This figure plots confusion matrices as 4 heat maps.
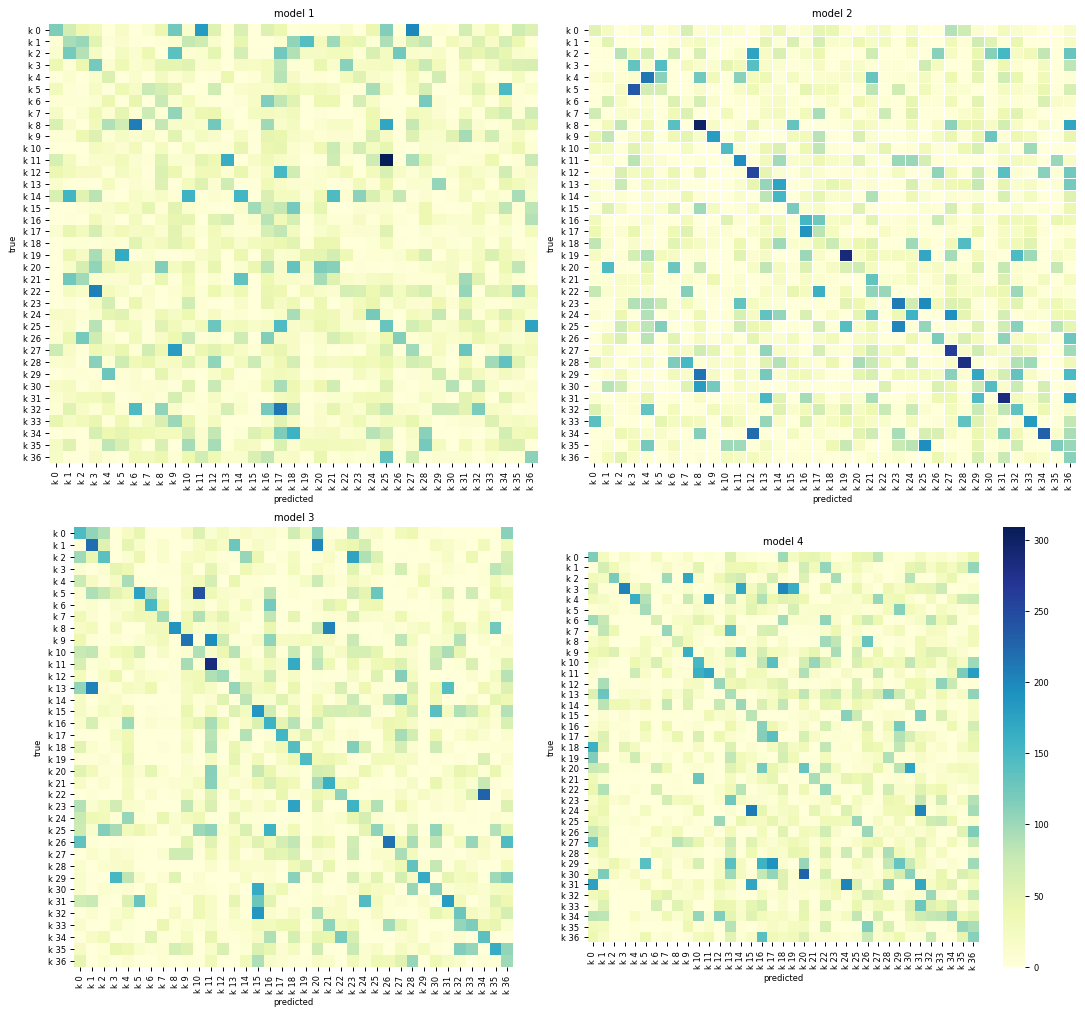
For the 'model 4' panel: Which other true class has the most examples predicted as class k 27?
k 4
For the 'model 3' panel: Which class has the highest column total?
k 11
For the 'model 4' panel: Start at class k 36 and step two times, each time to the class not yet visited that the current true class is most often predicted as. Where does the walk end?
k 29
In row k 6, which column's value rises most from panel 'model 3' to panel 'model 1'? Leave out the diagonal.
k 28
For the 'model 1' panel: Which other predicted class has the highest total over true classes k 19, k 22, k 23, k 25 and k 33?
k 3
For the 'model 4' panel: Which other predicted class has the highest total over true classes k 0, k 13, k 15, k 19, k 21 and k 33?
k 31
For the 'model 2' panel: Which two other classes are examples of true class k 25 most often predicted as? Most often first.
k 23, k 19
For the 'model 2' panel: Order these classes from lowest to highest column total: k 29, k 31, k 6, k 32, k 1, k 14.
k 1, k 6, k 14, k 32, k 29, k 31
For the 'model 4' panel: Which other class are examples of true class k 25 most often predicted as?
k 12
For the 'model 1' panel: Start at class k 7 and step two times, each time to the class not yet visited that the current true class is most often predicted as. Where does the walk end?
k 31
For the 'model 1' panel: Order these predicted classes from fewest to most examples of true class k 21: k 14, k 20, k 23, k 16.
k 23, k 16, k 20, k 14
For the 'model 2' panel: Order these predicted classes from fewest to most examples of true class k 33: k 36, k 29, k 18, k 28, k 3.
k 3, k 18, k 29, k 36, k 28
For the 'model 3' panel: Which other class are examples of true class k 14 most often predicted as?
k 27
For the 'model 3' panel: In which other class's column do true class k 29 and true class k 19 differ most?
k 3
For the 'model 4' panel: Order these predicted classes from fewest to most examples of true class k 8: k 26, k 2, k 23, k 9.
k 2, k 9, k 23, k 26
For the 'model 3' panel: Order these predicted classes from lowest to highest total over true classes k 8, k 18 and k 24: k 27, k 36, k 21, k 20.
k 36, k 27, k 20, k 21
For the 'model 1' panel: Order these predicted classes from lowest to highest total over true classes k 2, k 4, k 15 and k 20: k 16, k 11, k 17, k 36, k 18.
k 11, k 36, k 16, k 17, k 18
